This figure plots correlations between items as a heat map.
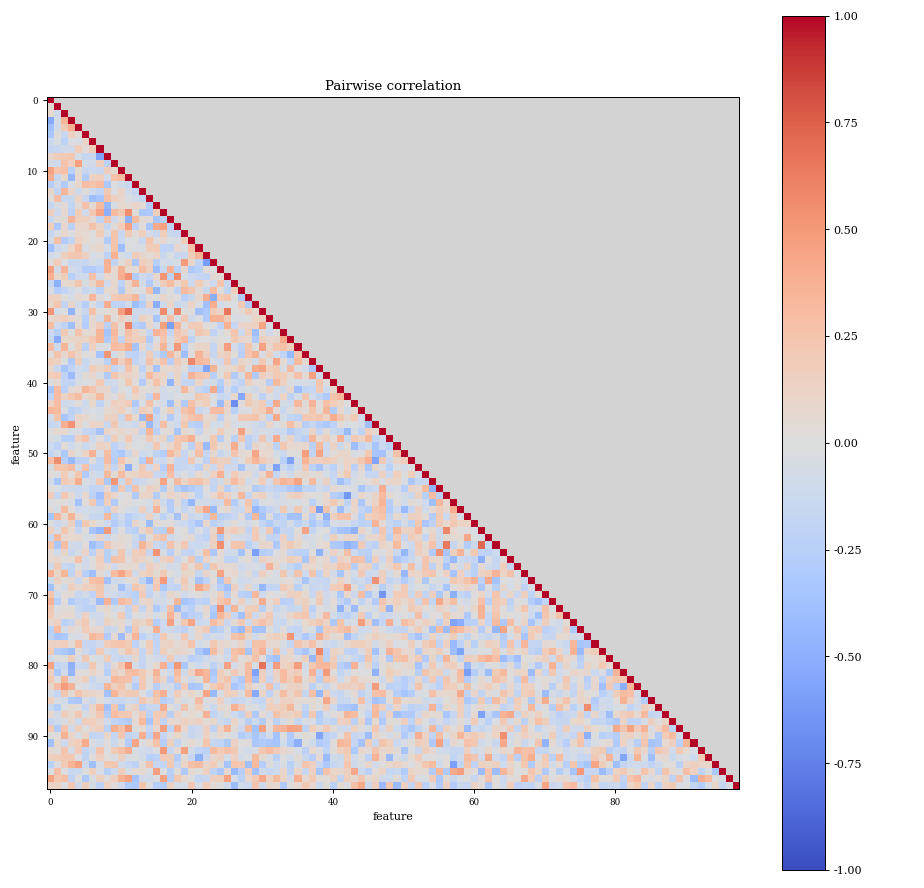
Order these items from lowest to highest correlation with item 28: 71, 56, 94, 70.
94, 70, 56, 71
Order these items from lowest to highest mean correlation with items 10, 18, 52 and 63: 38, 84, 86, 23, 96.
86, 38, 23, 84, 96
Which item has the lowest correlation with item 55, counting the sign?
54
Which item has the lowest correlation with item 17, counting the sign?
32
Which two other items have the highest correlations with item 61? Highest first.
63, 56
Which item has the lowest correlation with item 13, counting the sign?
45
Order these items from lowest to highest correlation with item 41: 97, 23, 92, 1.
97, 92, 1, 23
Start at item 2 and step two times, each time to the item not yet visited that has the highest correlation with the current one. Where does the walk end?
46
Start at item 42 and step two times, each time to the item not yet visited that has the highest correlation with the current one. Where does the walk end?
21
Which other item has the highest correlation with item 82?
89
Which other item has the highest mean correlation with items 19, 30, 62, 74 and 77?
23
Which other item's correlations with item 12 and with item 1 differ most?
26
